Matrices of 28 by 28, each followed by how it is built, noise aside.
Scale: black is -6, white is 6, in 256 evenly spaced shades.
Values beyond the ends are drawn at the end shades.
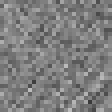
Hankel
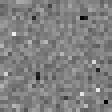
sparse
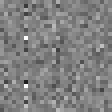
uneven columns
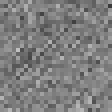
Hankel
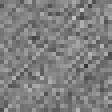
Hankel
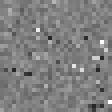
sparse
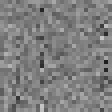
uneven columns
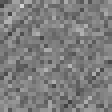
Hankel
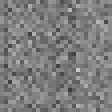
repeating rows
